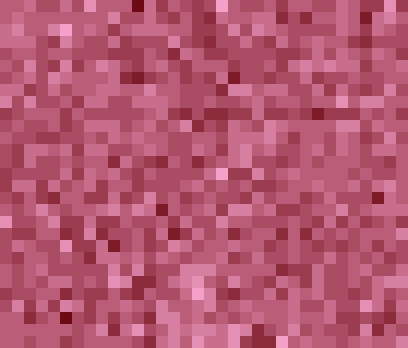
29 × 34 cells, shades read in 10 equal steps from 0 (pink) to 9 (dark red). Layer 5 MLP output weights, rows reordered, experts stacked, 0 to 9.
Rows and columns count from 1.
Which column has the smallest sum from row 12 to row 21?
33
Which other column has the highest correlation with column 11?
20
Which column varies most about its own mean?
6
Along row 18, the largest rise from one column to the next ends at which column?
14
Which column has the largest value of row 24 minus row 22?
12
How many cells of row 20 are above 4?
18
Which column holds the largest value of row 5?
15
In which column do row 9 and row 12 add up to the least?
29
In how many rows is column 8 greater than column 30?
8
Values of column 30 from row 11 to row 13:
2 4 4
